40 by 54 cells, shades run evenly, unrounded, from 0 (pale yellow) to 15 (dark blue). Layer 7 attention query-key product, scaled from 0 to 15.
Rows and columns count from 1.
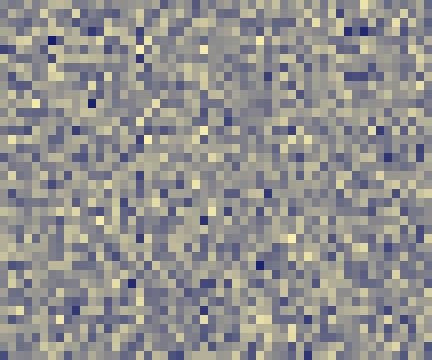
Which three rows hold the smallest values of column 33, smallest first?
5, 36, 40
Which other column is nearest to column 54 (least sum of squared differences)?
32
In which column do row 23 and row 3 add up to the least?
50
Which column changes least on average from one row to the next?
31
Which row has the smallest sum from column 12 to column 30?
23
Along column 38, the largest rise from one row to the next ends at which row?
11
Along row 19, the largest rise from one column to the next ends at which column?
41
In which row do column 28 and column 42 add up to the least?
33
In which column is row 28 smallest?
46
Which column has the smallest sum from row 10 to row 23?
25
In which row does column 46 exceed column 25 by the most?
21
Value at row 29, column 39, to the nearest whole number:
1
